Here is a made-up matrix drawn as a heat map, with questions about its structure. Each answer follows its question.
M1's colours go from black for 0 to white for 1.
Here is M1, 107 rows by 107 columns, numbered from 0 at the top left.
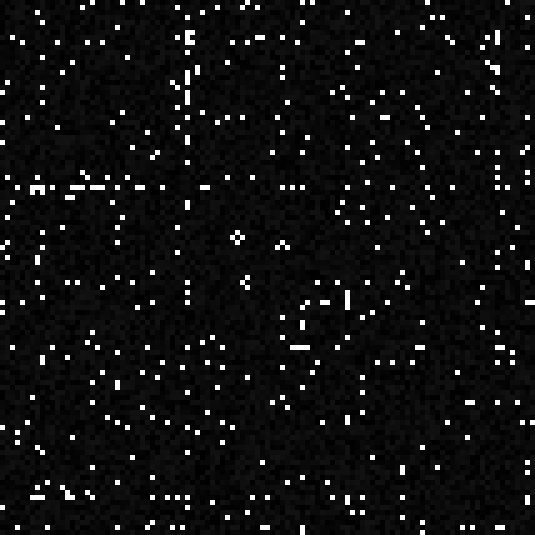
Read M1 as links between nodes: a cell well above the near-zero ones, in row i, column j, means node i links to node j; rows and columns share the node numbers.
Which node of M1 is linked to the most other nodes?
node 37
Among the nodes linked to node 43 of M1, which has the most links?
node 1
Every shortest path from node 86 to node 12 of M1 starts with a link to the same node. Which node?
node 39
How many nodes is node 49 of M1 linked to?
6
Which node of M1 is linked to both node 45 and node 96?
node 23
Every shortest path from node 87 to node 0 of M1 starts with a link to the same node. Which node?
node 93
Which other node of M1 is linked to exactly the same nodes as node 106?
node 64
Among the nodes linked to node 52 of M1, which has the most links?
node 105
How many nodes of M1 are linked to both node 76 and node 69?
0
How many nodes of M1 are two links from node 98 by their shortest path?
7
